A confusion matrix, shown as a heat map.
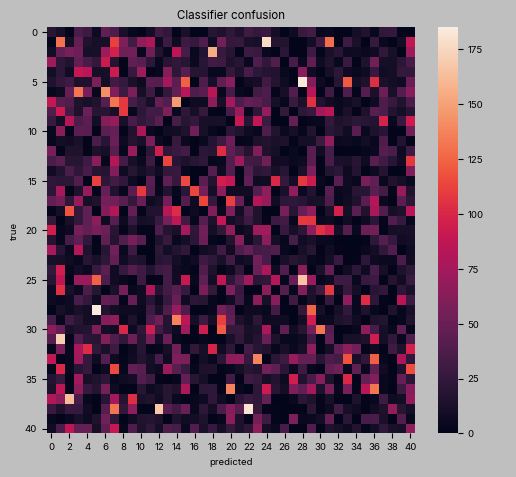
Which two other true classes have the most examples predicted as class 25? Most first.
15, 27
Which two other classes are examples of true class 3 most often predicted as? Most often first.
6, 0
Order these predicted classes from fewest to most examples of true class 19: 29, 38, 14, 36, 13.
36, 38, 13, 14, 29
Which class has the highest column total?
7
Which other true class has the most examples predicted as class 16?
10
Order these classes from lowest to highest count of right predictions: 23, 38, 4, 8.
23, 38, 4, 8
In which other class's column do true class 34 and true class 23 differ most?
40
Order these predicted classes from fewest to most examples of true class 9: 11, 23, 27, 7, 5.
5, 11, 27, 7, 23
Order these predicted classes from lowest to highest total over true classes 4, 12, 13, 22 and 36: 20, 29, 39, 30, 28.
30, 39, 28, 29, 20
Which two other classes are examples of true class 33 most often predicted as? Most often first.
23, 36
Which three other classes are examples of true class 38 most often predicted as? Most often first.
22, 12, 7
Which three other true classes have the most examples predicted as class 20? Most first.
36, 17, 15
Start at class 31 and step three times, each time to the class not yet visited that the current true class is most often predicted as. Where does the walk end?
28
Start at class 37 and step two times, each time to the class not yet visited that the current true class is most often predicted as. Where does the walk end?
18
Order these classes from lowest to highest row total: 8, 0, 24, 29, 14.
0, 14, 24, 29, 8
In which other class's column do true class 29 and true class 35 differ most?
14
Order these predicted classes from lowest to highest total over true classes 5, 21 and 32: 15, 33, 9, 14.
9, 14, 15, 33
